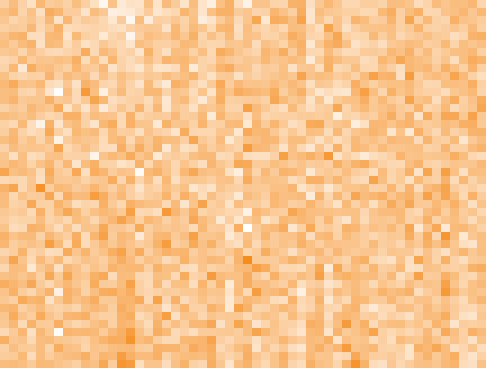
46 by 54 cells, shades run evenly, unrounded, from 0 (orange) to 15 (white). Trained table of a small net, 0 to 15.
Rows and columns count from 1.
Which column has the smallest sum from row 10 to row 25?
50
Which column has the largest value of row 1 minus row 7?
12
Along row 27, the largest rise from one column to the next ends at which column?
16
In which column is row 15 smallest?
53
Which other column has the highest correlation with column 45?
13
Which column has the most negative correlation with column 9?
27
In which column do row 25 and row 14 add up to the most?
35
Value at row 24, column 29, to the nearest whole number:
8
